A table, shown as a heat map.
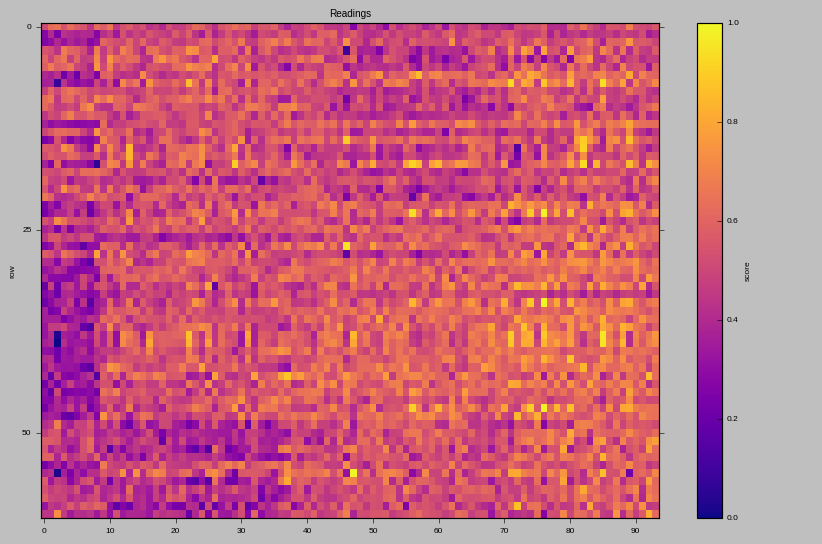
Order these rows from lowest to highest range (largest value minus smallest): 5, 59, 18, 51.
18, 5, 51, 59
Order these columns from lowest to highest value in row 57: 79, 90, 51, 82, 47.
47, 51, 79, 90, 82
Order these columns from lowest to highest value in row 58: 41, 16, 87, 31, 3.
16, 31, 3, 41, 87
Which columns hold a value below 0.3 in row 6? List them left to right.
3, 5, 8
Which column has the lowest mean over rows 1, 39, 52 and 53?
2
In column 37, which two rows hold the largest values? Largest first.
43, 56
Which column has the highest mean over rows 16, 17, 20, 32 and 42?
82
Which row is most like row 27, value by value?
14
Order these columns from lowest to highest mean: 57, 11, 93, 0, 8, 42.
0, 8, 11, 57, 42, 93
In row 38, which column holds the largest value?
85
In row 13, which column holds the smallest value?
61
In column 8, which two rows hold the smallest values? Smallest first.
17, 43
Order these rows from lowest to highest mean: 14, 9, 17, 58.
58, 9, 14, 17
